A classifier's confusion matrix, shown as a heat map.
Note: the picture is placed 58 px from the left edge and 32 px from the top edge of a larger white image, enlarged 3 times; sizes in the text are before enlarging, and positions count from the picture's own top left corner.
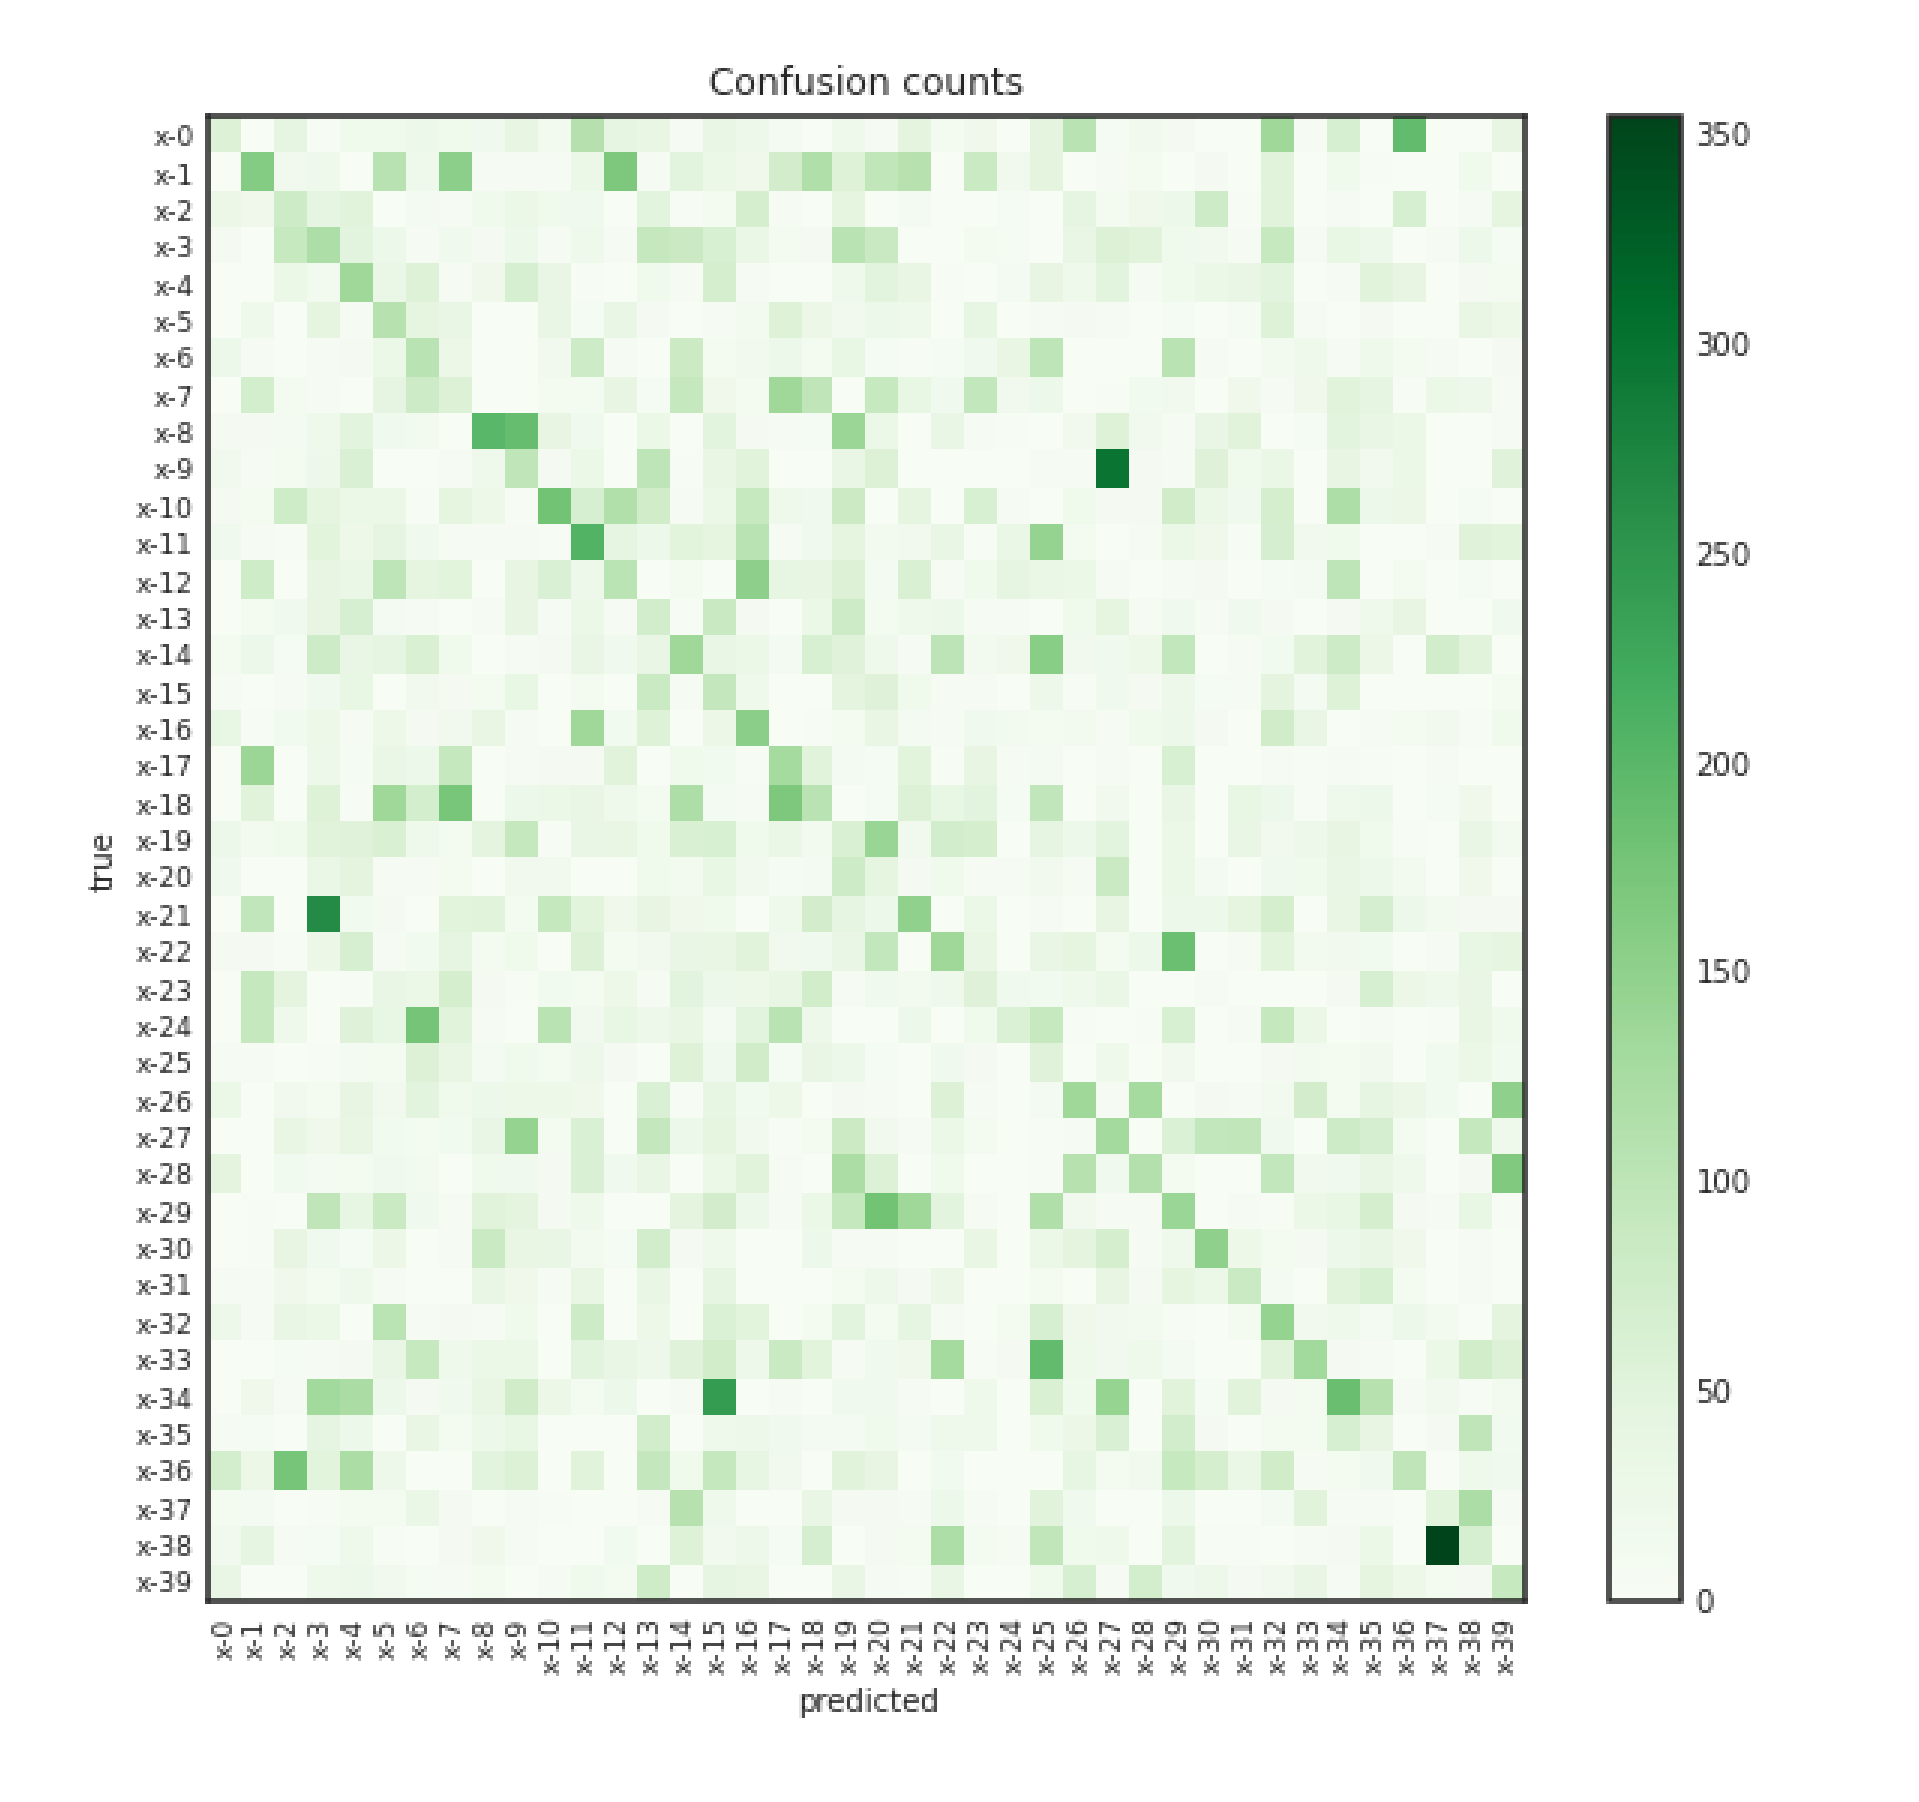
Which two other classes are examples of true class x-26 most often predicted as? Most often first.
x-39, x-28
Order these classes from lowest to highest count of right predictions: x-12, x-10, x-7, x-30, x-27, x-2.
x-7, x-2, x-12, x-27, x-30, x-10
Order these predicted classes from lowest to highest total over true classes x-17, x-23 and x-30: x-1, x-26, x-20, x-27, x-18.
x-20, x-26, x-27, x-18, x-1
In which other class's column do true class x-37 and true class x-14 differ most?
x-25
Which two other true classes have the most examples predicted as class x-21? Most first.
x-29, x-1
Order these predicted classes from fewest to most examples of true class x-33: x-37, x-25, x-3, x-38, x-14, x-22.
x-3, x-37, x-14, x-38, x-22, x-25
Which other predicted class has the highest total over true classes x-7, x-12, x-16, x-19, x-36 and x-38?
x-37
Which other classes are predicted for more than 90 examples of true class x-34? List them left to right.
x-3, x-4, x-15, x-27, x-35
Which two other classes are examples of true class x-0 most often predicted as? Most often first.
x-36, x-32
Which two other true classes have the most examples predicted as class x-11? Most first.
x-16, x-0
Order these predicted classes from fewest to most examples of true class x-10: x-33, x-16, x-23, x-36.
x-33, x-36, x-23, x-16
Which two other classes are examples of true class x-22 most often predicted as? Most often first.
x-29, x-20
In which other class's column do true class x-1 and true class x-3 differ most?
x-12
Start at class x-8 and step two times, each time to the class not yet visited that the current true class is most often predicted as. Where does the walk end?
x-27
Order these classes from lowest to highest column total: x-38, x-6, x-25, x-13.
x-38, x-6, x-13, x-25
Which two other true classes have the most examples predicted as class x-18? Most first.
x-1, x-7
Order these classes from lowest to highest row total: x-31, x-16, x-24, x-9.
x-31, x-16, x-9, x-24
